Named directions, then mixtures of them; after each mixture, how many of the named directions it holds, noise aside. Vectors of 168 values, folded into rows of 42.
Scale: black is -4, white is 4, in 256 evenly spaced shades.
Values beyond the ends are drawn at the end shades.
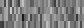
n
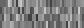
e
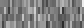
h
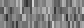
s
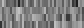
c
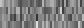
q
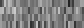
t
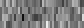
four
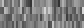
two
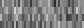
four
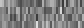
one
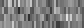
four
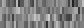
four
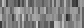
one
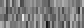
two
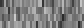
two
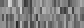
three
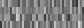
three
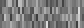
one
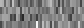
two
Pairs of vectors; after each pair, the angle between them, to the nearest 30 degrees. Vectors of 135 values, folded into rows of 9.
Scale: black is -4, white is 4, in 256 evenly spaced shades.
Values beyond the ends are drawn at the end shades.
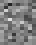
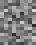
60 degrees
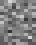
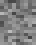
150 degrees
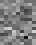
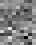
30 degrees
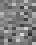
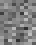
150 degrees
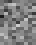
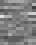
120 degrees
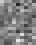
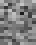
90 degrees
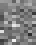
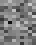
60 degrees
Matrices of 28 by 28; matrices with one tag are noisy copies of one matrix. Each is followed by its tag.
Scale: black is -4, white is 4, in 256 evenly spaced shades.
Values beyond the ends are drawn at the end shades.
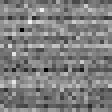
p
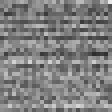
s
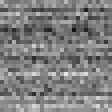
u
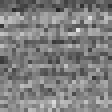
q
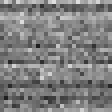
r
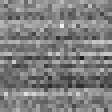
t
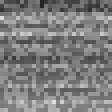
q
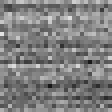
r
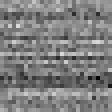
t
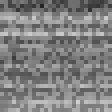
q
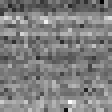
q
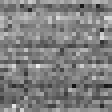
r
